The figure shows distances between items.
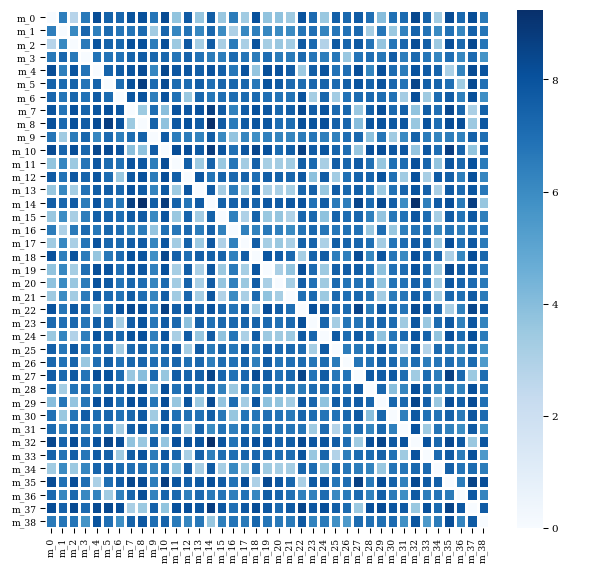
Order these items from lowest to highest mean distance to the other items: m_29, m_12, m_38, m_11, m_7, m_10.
m_11, m_29, m_38, m_12, m_7, m_10
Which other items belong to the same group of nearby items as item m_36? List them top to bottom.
m_5
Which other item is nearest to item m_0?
m_2
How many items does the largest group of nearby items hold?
12
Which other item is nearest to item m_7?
m_37
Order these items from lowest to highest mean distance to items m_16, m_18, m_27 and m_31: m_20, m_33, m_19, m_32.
m_33, m_32, m_20, m_19
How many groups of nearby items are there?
8
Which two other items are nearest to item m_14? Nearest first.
m_38, m_31
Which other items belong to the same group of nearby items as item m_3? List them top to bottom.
m_26
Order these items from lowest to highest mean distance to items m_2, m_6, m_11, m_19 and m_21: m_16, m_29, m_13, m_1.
m_13, m_29, m_1, m_16
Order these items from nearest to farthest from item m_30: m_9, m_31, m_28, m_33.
m_9, m_28, m_31, m_33
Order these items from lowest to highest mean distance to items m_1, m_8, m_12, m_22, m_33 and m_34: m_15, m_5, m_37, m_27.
m_15, m_27, m_37, m_5
